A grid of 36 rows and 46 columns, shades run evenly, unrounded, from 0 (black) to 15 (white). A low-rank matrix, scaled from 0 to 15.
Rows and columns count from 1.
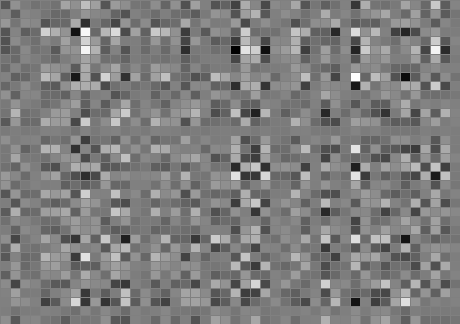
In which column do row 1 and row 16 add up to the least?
36
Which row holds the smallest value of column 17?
34
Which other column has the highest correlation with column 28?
10
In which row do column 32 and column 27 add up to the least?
6
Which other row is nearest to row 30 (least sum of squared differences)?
17
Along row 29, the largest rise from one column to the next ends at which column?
9
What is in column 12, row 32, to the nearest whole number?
4
